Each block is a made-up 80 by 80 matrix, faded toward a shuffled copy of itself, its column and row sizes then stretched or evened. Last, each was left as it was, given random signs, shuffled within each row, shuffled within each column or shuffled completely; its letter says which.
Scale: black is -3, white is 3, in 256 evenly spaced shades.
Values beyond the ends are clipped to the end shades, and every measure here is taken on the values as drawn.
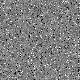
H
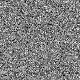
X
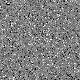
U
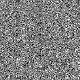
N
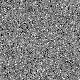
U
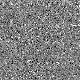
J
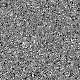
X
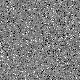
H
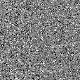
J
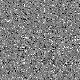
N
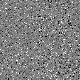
H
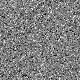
U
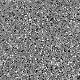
J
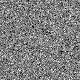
U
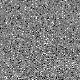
N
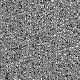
H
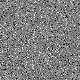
H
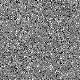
J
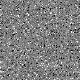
N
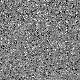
H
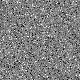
U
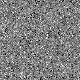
J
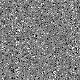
H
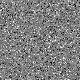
X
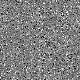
J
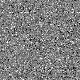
X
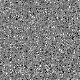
J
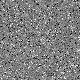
U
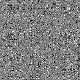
N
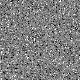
H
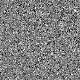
J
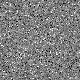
U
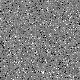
X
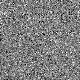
X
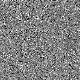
J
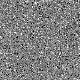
J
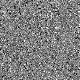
J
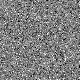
H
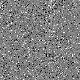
N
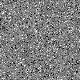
H
